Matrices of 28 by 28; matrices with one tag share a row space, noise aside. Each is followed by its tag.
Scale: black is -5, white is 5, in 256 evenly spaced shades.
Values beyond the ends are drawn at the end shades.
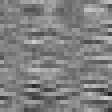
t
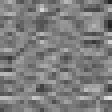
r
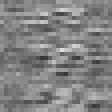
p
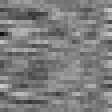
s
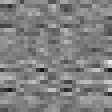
r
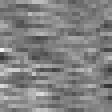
s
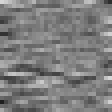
s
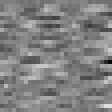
t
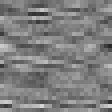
s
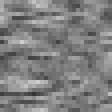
s
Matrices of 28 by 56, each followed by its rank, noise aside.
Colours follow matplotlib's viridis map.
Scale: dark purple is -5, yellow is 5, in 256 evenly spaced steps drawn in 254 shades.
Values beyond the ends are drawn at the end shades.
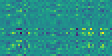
three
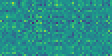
three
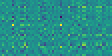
three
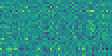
four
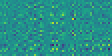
three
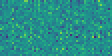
five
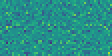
five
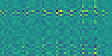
two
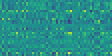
three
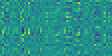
three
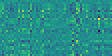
three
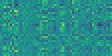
four
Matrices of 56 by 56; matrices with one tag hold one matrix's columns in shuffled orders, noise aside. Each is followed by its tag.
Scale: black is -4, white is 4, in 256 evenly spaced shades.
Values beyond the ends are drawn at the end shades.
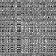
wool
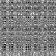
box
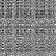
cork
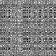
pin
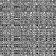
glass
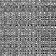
glass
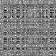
pin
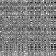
box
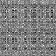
pin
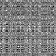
wool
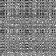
cork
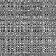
wool
